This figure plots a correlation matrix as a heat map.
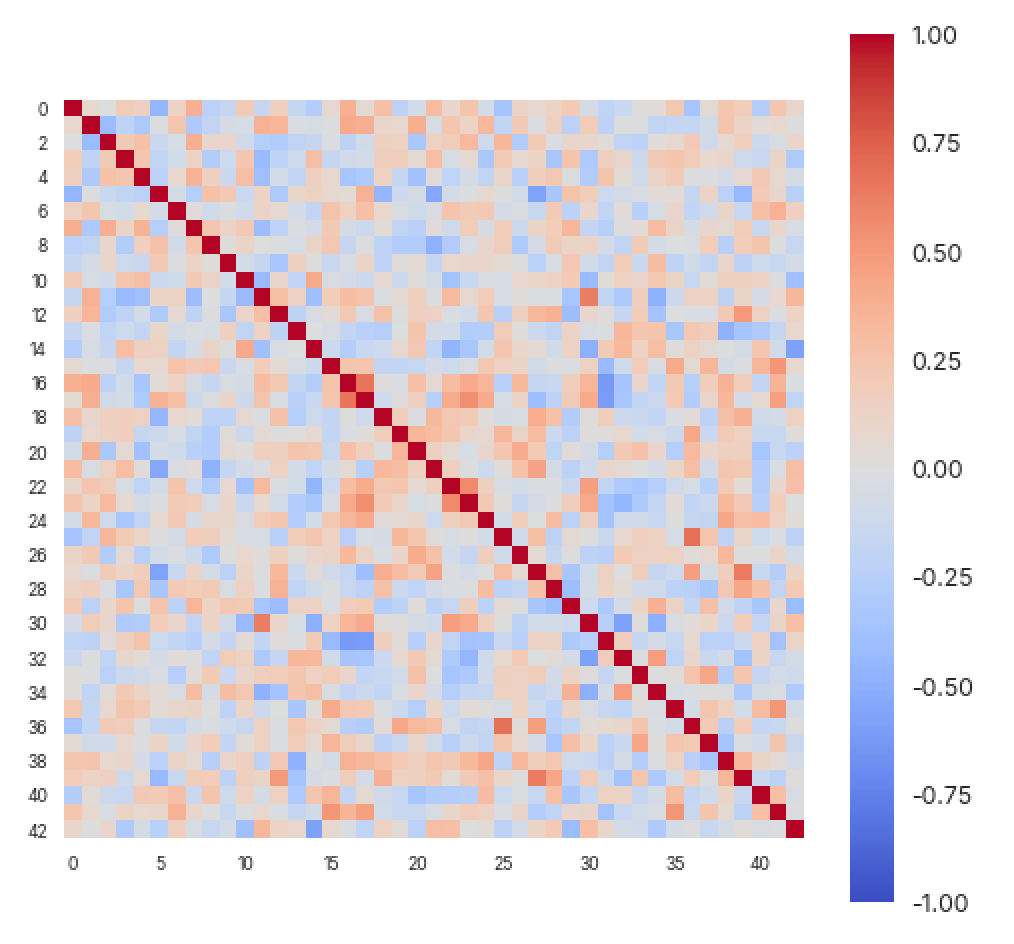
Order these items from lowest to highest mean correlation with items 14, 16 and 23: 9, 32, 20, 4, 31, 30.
31, 32, 4, 9, 30, 20
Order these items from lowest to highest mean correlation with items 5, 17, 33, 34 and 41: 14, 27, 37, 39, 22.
27, 39, 22, 14, 37
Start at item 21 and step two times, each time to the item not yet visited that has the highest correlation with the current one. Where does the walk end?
39
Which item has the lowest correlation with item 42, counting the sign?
14
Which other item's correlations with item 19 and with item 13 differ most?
38
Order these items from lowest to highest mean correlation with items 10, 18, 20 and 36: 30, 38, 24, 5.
5, 30, 24, 38
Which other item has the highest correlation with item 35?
41
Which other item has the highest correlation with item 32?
34
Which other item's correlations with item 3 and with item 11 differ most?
30
